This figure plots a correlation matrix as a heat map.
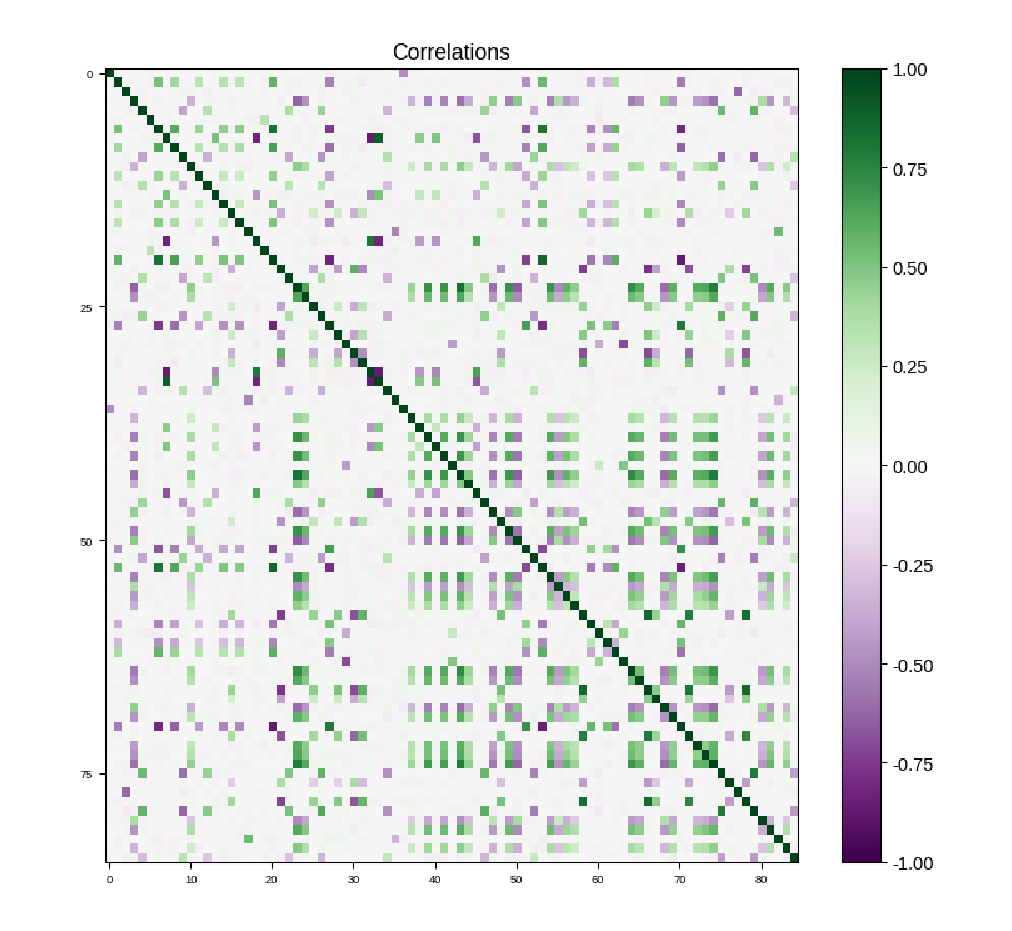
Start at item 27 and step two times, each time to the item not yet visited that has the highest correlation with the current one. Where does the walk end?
51
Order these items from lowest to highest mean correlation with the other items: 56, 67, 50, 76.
50, 76, 67, 56
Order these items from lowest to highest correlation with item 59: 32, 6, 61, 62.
6, 62, 32, 61
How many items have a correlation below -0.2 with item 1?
5
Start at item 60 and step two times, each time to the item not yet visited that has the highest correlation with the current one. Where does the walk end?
42
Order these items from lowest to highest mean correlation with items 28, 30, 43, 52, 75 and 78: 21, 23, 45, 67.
21, 45, 67, 23
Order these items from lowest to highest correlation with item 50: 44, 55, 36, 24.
24, 44, 36, 55
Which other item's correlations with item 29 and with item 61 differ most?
63
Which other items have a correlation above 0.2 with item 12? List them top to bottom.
4, 22, 26, 46, 75, 79
